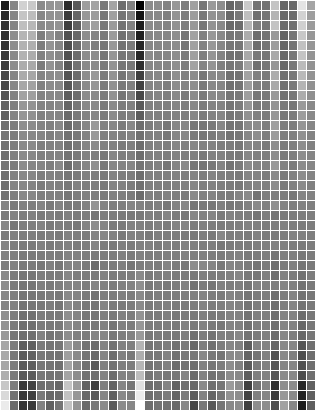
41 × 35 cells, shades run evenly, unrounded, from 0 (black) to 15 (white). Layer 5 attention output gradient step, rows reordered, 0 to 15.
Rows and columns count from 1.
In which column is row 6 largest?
34
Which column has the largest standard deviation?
16
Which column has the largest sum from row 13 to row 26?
31
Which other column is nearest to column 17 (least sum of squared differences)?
18
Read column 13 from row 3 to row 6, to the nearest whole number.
9 9 9 9
